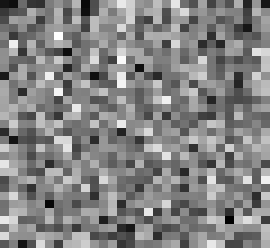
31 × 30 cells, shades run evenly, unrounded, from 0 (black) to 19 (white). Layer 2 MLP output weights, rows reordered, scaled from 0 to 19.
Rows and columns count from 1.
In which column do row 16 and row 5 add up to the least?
27
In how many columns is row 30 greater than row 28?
13
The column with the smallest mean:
26
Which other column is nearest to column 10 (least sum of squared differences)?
5
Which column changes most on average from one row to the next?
7
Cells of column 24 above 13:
9
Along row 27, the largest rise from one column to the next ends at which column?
17
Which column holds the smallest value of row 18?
2
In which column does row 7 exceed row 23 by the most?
29
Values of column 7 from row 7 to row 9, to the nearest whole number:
5 15 11
